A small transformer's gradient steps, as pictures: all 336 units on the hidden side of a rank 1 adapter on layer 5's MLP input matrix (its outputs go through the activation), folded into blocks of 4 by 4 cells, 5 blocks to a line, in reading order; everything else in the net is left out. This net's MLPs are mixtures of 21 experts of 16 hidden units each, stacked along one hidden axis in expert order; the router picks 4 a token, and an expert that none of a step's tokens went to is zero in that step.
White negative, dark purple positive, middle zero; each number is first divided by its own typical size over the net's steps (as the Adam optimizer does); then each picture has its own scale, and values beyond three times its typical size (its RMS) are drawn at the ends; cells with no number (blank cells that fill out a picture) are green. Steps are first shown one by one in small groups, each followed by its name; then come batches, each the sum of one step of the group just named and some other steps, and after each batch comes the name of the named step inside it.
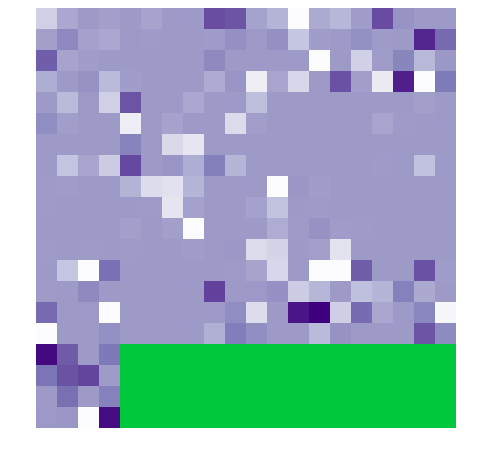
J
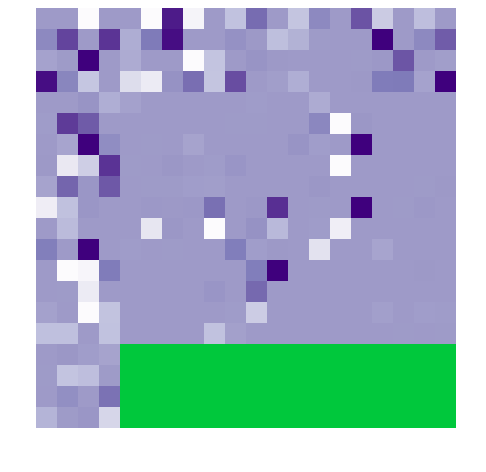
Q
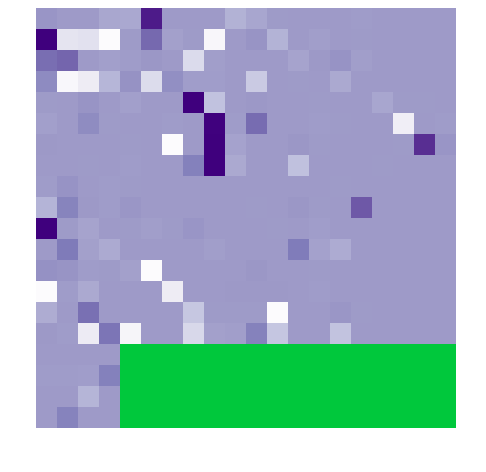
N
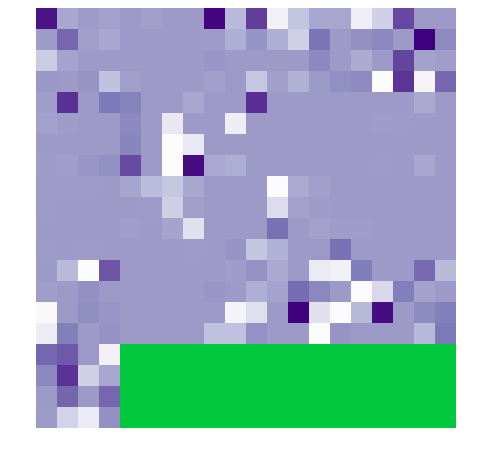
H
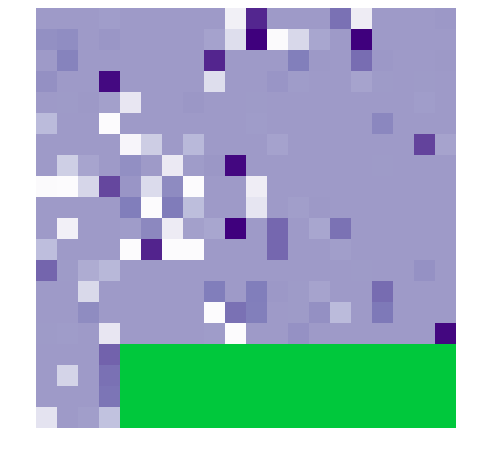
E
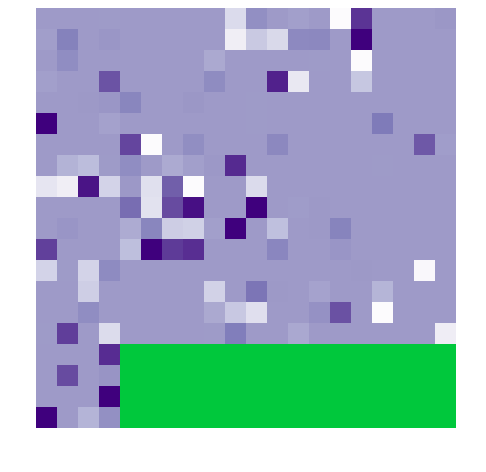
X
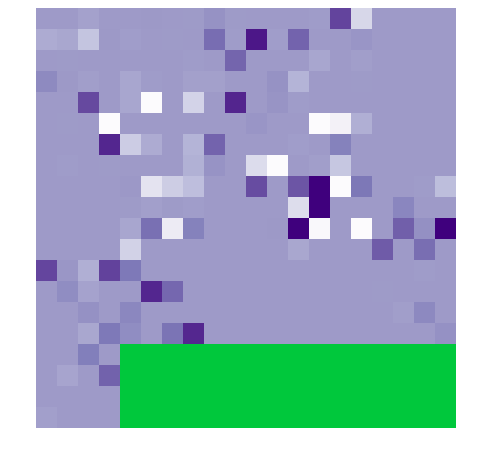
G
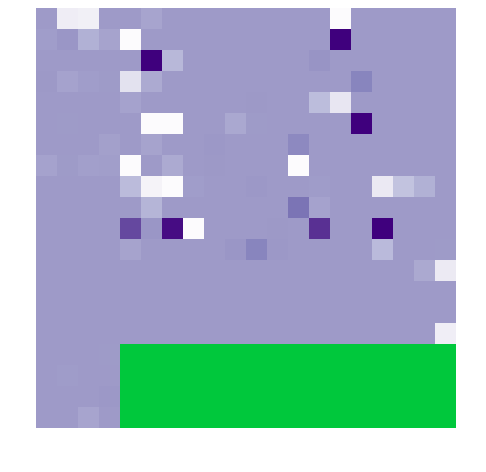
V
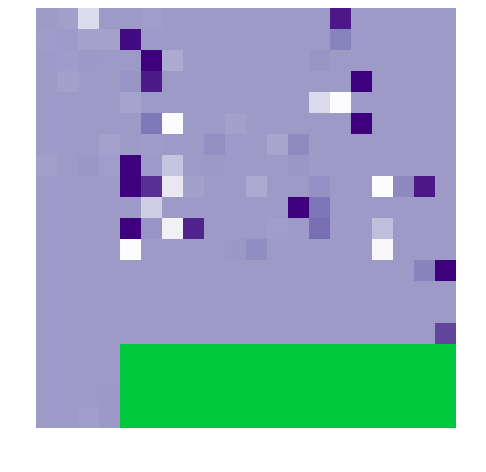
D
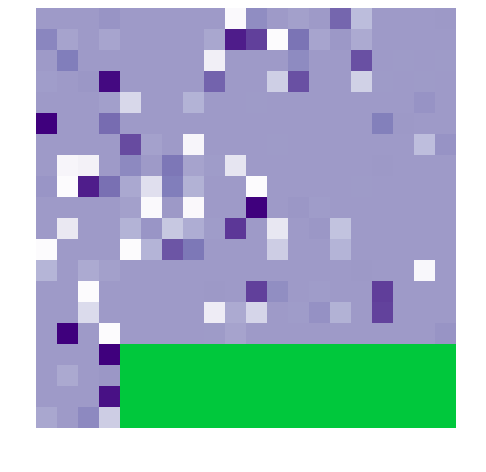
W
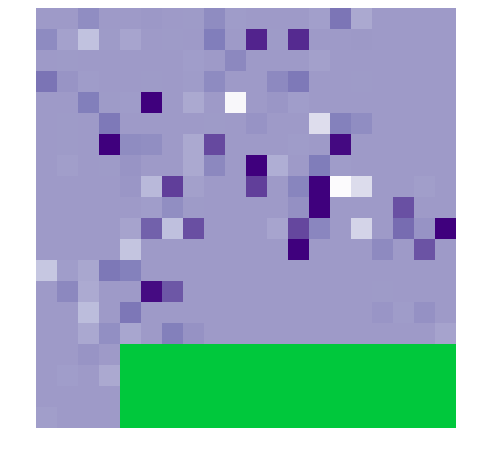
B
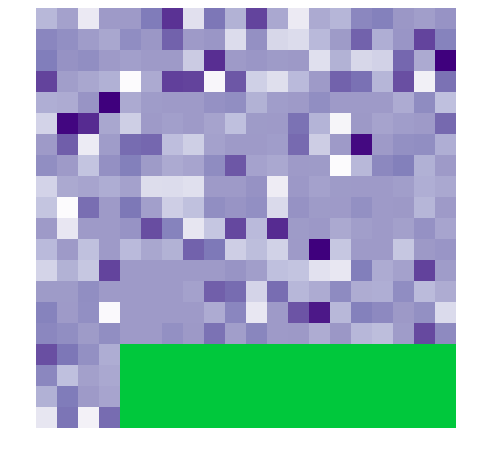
J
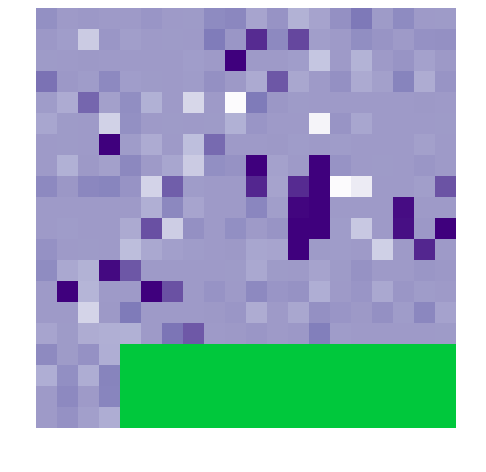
B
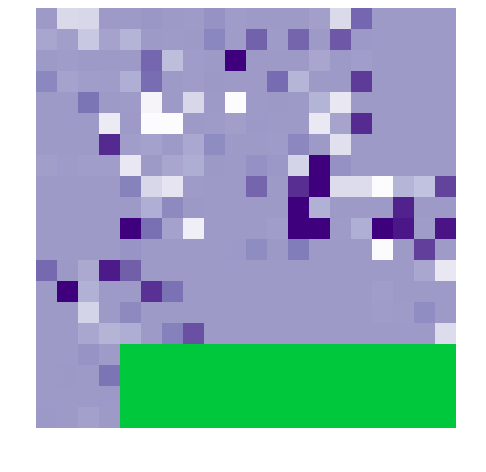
V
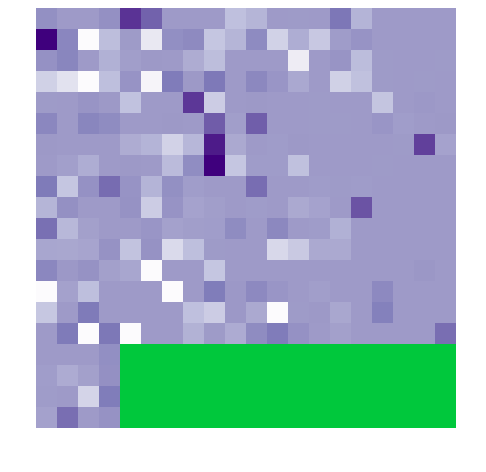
N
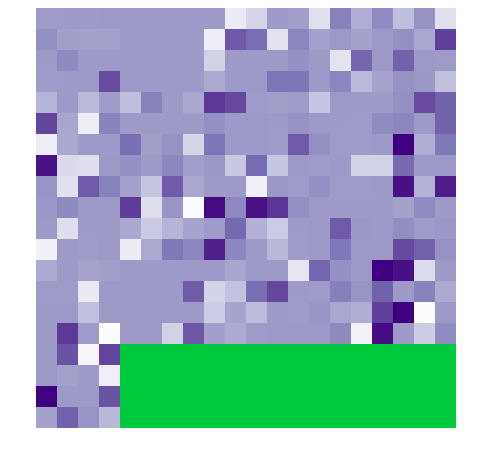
W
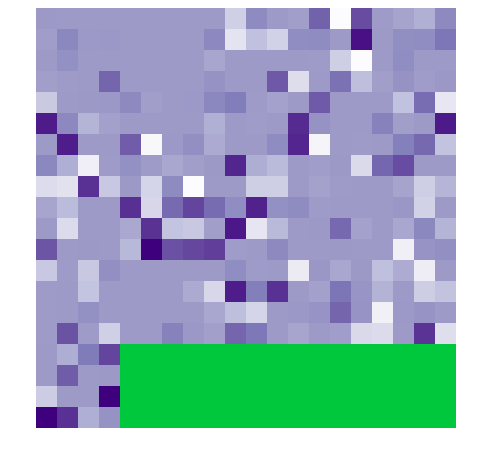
X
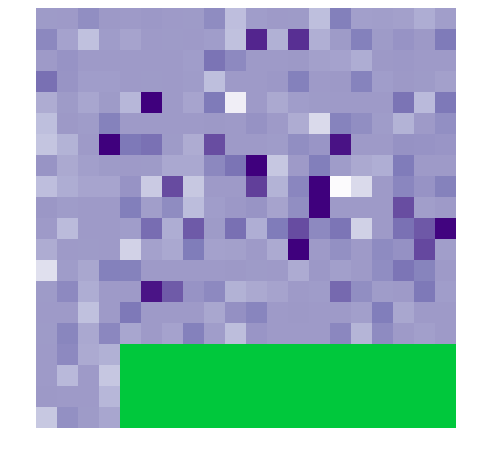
B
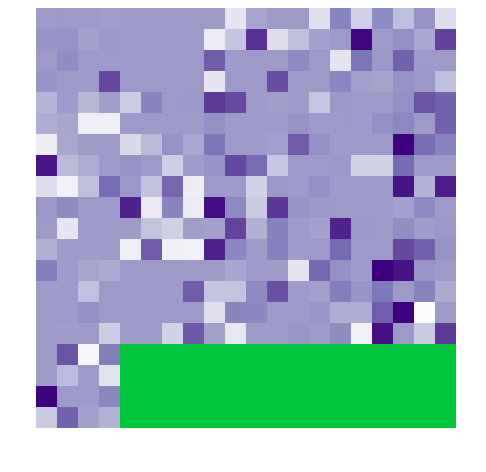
E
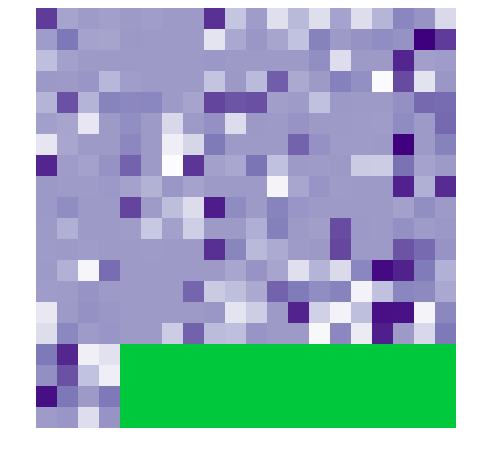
H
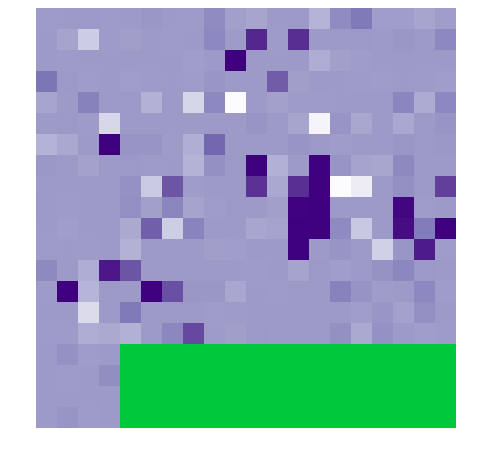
B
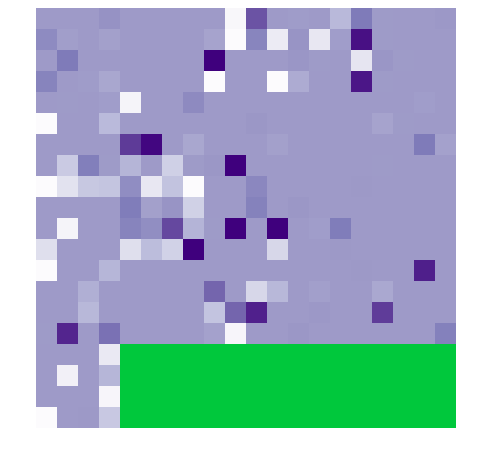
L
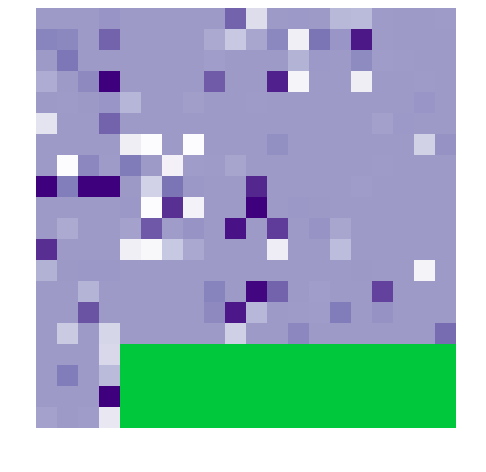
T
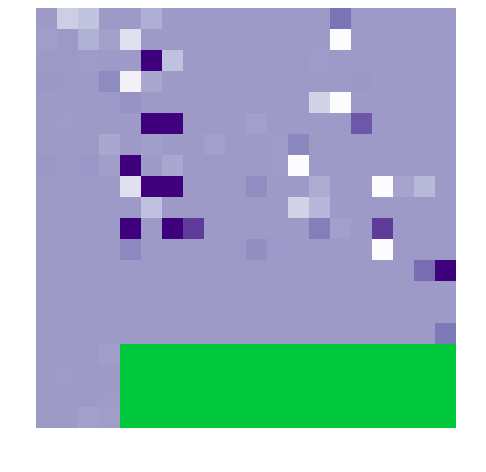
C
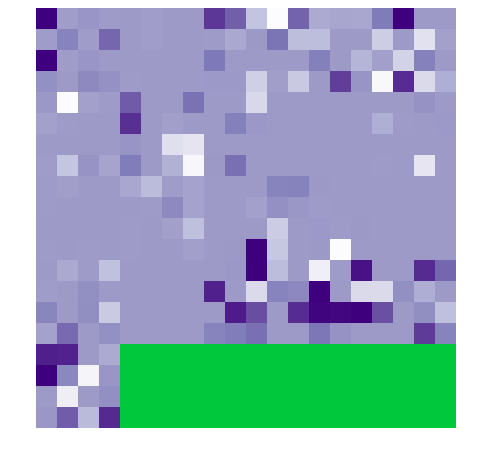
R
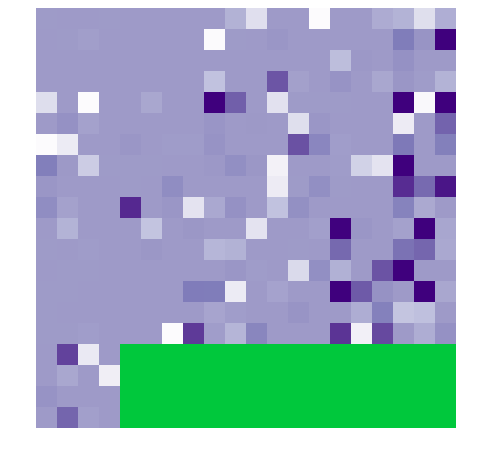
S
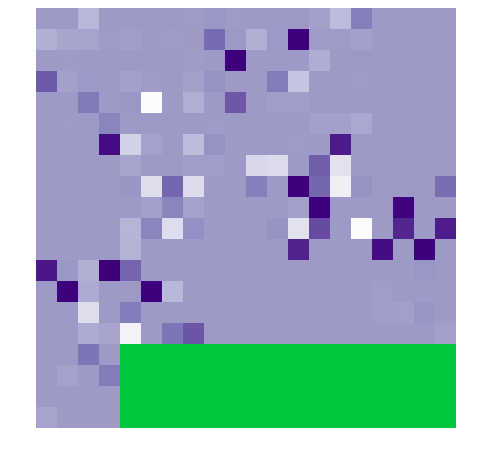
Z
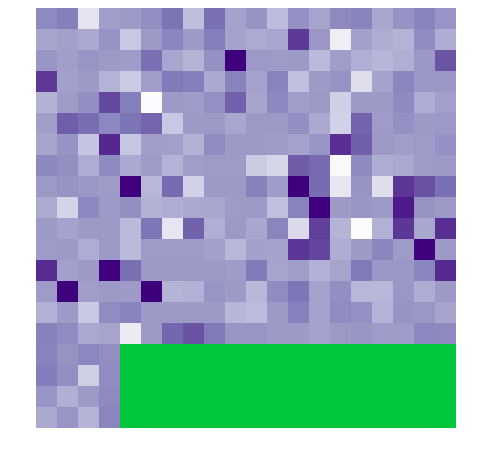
Z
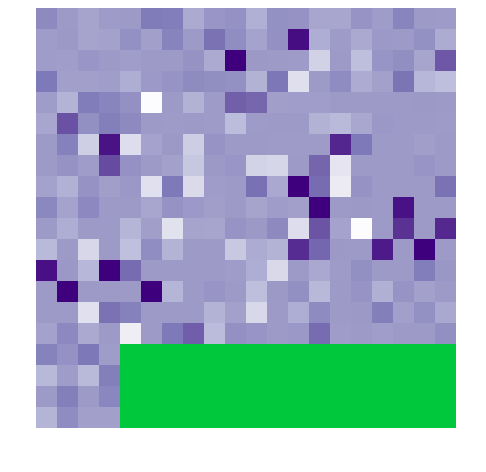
Z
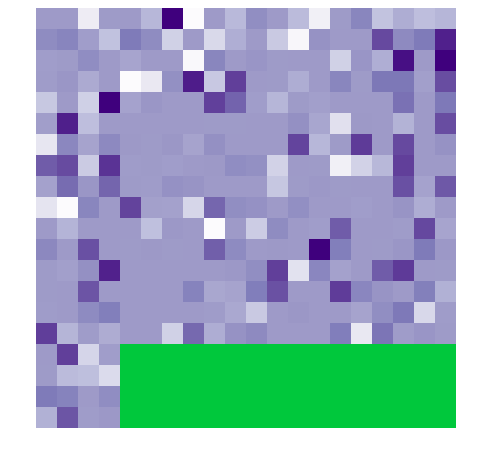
S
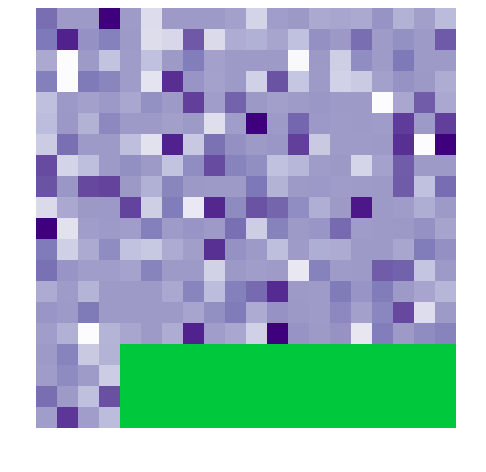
T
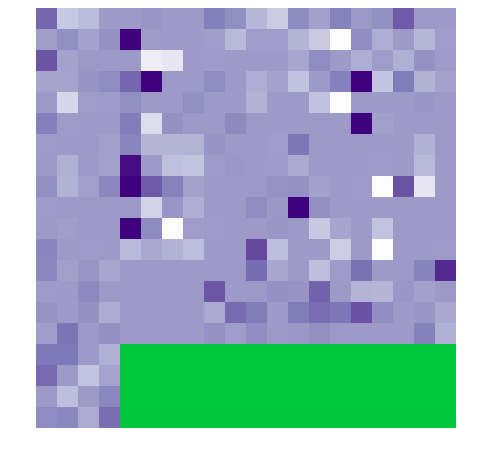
R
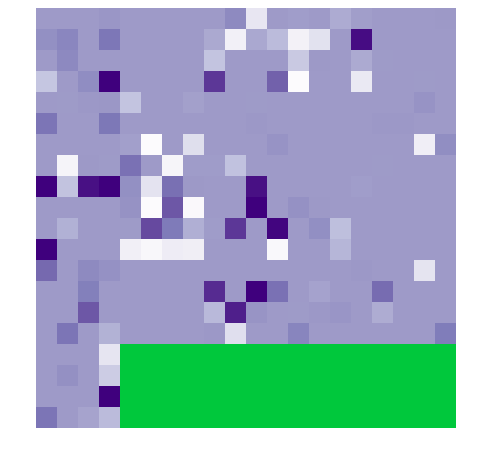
T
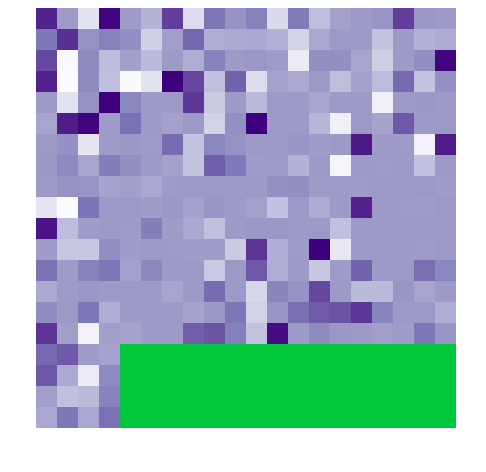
R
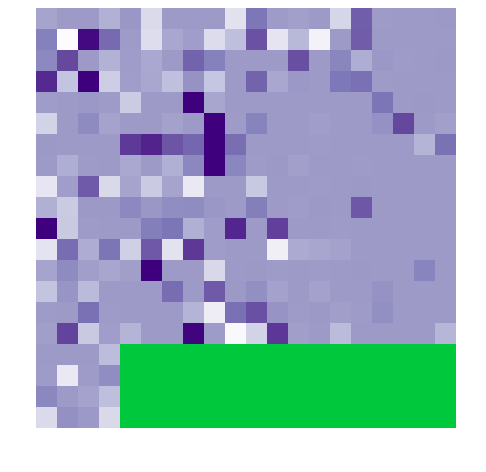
L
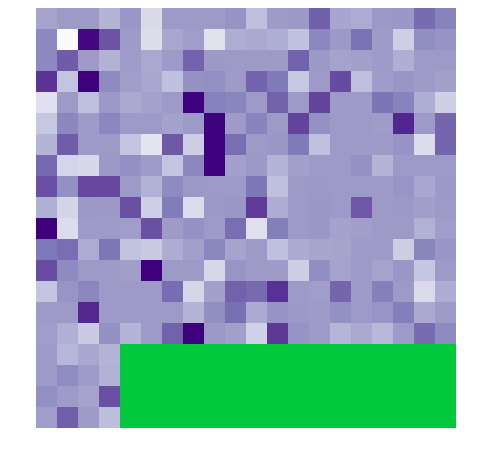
T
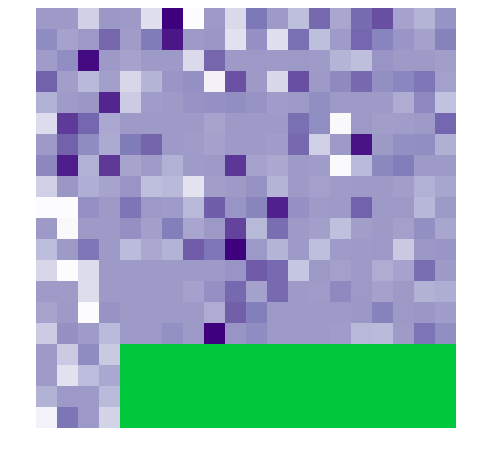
L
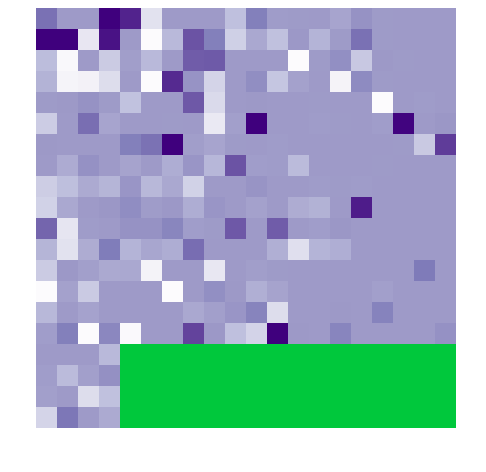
L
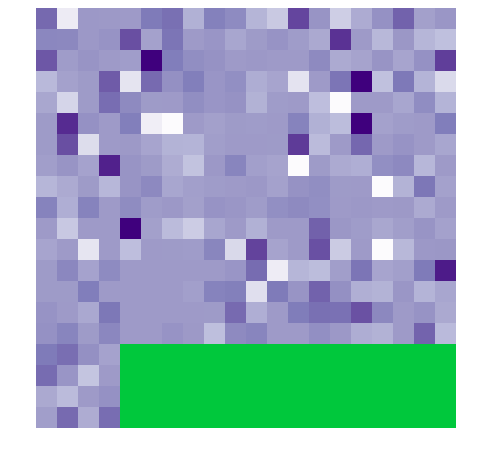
R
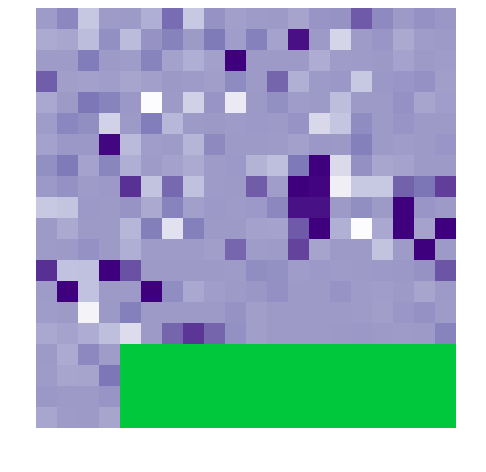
Z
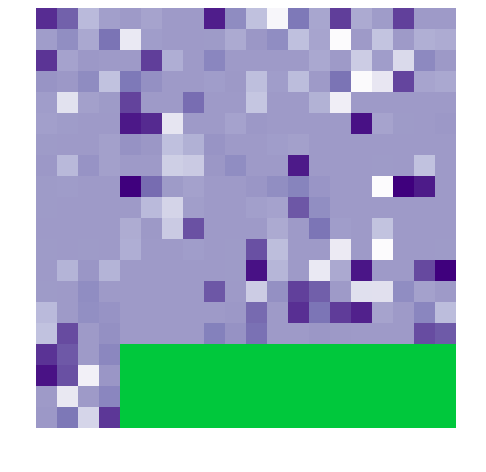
R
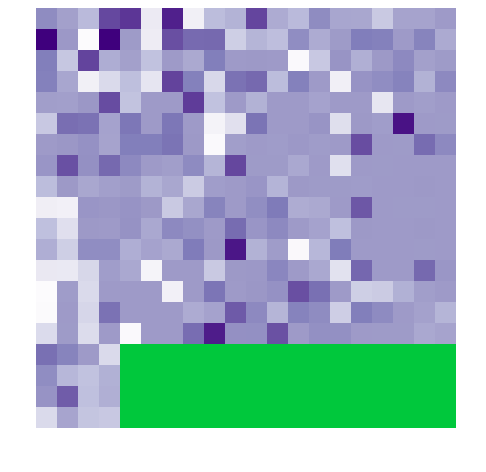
L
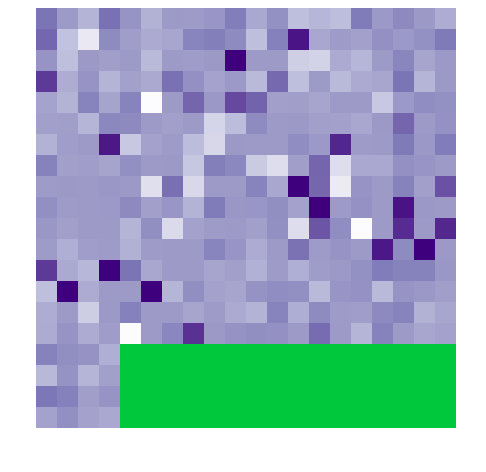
Z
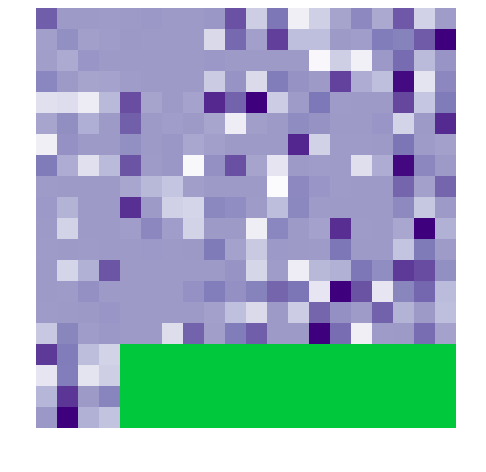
S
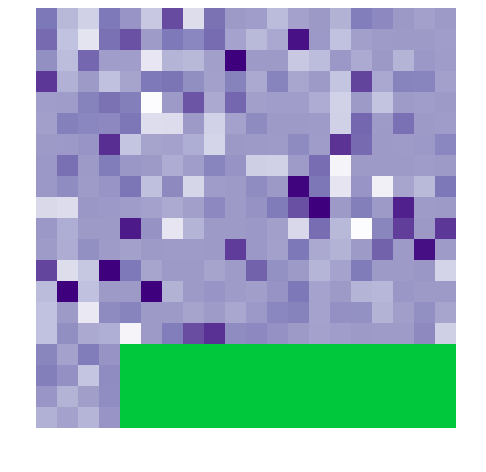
Z
